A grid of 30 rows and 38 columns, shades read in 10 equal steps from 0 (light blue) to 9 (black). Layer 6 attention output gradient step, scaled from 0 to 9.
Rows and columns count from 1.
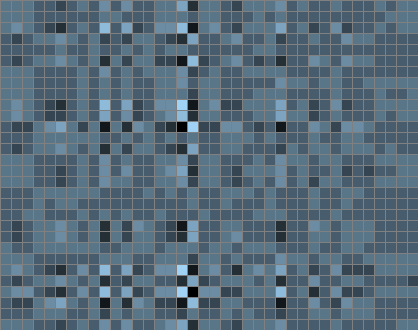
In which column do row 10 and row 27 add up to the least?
17
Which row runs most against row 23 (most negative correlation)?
24
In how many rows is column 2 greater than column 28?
8
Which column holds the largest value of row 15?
18
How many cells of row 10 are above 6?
2
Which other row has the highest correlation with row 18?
13
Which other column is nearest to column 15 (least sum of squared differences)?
31
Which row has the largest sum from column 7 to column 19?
12
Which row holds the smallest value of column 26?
27
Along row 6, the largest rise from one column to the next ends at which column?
19
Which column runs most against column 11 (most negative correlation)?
25
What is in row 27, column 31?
3
